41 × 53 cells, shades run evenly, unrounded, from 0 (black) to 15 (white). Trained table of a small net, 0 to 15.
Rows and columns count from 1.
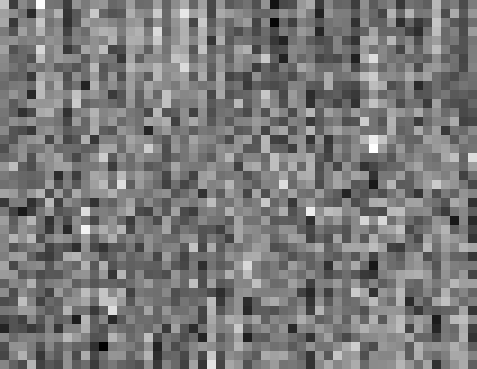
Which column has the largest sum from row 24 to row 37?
10
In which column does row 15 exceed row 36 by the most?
49
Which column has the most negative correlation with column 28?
13
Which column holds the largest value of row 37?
27
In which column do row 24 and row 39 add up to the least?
12
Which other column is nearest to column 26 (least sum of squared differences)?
32
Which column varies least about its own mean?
34
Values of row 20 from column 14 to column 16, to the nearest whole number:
11 8 9
